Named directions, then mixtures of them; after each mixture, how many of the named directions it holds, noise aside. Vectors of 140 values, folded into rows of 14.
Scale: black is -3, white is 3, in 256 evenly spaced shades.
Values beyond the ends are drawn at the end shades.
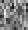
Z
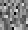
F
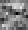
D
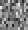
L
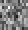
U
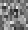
three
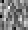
two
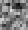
two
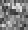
three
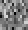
three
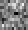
three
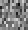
one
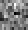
three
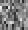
two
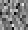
two
